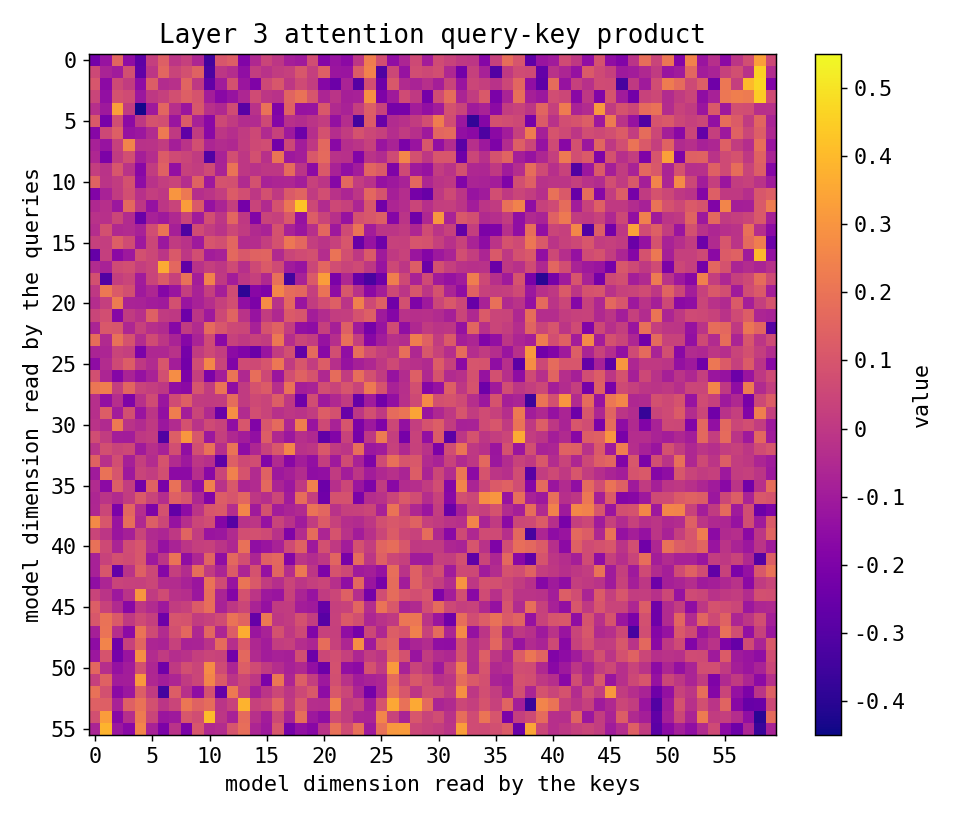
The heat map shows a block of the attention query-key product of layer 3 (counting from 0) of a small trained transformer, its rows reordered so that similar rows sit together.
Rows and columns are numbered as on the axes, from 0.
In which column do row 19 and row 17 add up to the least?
13
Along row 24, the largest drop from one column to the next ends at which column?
39
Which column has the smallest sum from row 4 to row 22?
4
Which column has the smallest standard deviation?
5
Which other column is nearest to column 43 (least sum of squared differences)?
45
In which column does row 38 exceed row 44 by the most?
33
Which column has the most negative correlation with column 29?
24
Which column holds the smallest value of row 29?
48
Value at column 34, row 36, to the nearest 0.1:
0.3
